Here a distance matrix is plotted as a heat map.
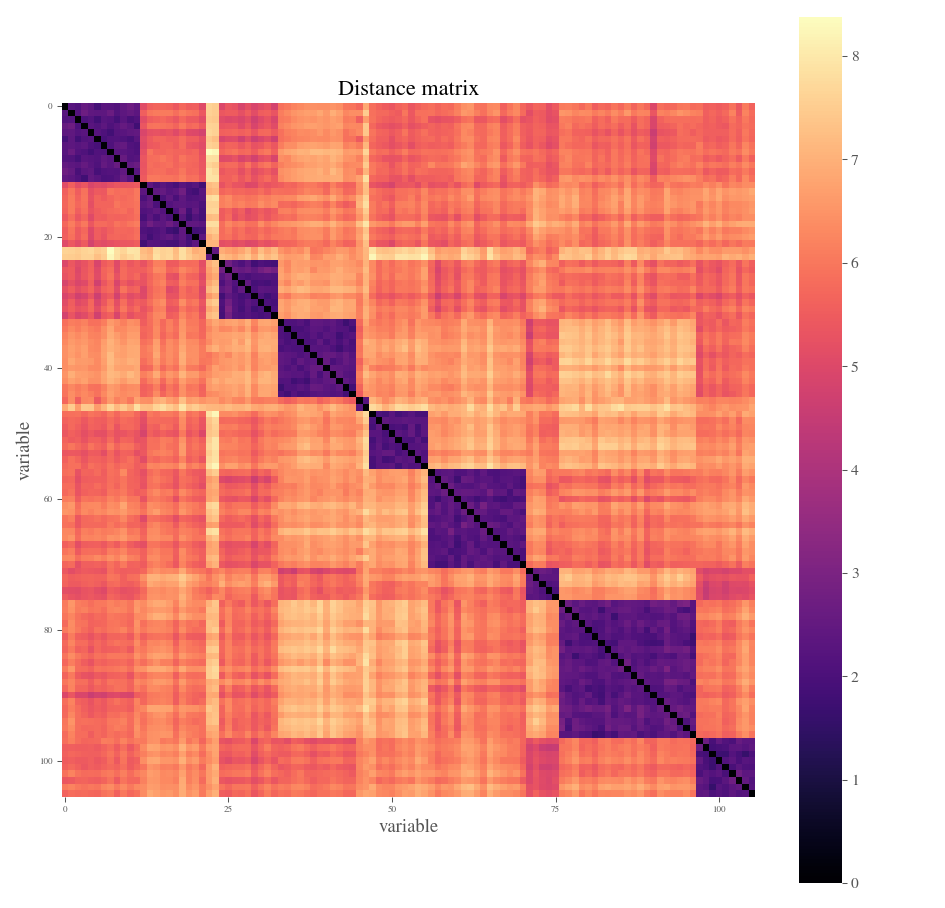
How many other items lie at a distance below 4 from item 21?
9
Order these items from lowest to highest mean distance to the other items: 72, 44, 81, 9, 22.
81, 9, 44, 72, 22
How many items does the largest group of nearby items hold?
21
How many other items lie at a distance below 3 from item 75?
4
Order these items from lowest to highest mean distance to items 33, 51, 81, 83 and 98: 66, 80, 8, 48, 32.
80, 48, 8, 32, 66
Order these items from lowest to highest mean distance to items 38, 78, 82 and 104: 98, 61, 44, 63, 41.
98, 44, 41, 63, 61
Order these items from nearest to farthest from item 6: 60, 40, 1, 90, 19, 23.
1, 90, 19, 60, 40, 23
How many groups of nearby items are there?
11
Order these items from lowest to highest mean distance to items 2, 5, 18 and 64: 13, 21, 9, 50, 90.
9, 21, 13, 90, 50
